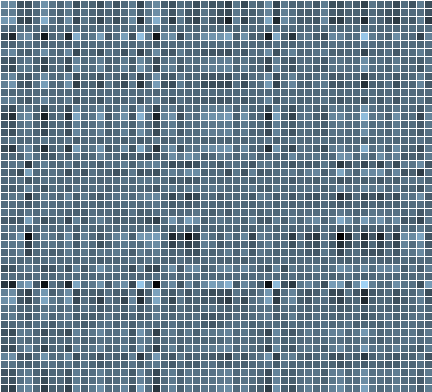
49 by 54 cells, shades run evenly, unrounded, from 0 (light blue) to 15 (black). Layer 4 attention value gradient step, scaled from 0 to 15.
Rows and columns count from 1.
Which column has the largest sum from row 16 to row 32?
37
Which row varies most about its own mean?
36
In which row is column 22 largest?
30
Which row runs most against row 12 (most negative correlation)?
18
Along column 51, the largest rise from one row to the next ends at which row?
22
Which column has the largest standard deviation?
46
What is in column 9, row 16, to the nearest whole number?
9
